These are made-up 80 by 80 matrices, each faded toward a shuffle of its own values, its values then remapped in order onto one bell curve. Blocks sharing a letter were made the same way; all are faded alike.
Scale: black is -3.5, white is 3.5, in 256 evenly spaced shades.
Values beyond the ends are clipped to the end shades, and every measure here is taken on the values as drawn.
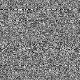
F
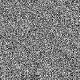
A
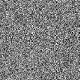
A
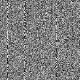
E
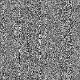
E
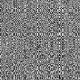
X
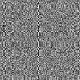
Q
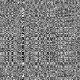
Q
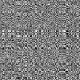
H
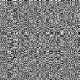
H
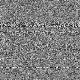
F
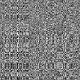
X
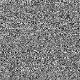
F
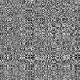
H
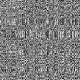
Q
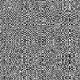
X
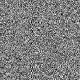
A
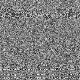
F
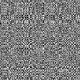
Q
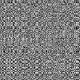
Q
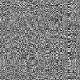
X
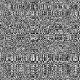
H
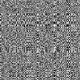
X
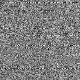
F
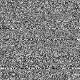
F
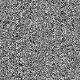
E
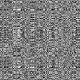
H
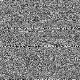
F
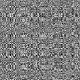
X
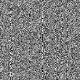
E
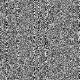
E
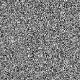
A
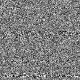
F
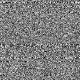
F
